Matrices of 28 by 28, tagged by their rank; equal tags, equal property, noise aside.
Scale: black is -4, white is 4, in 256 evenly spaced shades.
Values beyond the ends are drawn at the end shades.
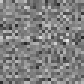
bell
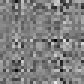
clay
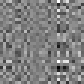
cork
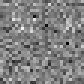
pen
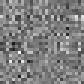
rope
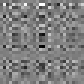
cork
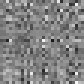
rope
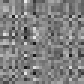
clay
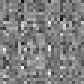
rope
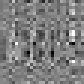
clay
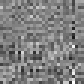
rope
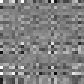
cork
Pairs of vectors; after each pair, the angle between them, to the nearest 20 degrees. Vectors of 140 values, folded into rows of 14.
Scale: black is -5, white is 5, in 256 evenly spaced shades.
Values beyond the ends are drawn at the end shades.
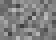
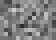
20 degrees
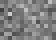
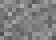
60 degrees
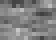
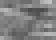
80 degrees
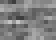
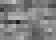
160 degrees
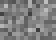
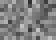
140 degrees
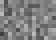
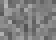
140 degrees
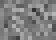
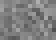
40 degrees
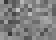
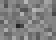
80 degrees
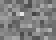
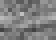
60 degrees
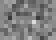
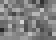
80 degrees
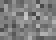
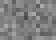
160 degrees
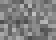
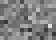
60 degrees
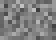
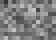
60 degrees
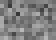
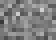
140 degrees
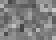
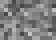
60 degrees
